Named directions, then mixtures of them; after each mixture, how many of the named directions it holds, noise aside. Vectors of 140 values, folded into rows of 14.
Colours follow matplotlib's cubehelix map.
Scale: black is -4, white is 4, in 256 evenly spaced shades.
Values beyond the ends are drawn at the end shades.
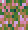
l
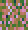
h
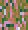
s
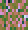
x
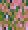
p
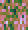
two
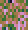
four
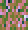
one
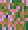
one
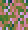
four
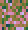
four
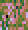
one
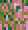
one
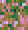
one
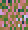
one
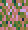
three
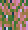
one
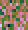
four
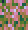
one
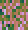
four
